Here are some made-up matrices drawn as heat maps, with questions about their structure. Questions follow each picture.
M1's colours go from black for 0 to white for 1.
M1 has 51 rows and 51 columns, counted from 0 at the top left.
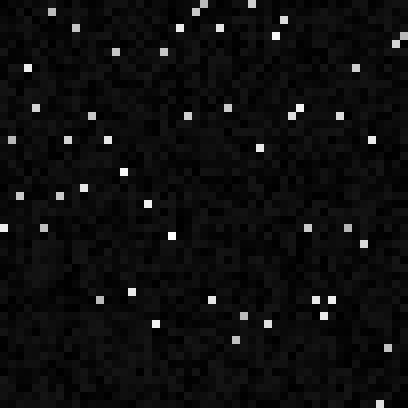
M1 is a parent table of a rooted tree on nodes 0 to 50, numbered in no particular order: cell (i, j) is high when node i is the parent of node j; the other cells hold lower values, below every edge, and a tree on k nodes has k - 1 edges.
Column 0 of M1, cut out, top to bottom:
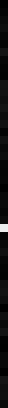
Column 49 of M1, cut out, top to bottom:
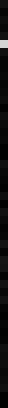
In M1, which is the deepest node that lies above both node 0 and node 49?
28
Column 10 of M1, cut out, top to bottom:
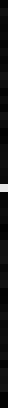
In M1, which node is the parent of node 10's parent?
14
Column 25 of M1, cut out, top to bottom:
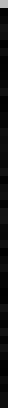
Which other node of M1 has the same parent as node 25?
31
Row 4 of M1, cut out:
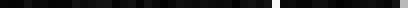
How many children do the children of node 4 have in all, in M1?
1
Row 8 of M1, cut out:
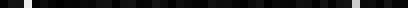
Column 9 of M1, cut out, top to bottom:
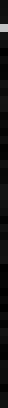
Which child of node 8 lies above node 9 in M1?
3
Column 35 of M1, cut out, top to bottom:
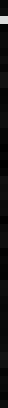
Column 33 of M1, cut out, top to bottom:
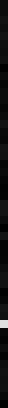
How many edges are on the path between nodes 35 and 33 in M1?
9
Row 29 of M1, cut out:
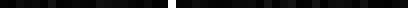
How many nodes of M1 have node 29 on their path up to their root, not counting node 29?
2
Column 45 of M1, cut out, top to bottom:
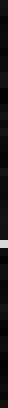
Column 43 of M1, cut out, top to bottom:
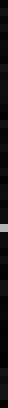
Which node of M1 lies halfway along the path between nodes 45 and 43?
37
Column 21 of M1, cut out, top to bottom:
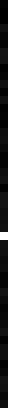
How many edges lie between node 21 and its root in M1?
6
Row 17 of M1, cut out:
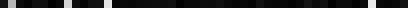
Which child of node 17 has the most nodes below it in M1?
13
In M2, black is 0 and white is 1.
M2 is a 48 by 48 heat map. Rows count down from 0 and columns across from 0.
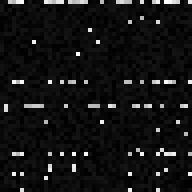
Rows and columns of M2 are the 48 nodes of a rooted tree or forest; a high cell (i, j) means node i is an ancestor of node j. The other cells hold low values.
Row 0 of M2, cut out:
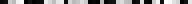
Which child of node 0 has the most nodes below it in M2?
20
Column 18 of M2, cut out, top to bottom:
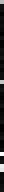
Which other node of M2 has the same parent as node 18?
12
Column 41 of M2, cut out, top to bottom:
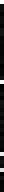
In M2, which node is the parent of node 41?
42
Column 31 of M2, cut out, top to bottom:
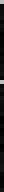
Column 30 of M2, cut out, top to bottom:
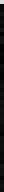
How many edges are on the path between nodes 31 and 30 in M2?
3
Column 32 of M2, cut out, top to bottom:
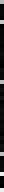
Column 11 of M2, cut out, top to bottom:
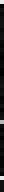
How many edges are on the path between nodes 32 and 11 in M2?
9
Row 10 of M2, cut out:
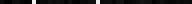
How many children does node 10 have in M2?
2
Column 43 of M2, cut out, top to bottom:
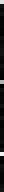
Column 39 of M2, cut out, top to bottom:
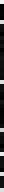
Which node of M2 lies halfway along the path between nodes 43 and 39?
5
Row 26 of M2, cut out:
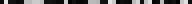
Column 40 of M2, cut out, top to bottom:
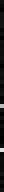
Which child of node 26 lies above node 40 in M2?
37
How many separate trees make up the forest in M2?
2
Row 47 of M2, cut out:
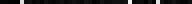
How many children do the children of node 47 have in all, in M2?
1
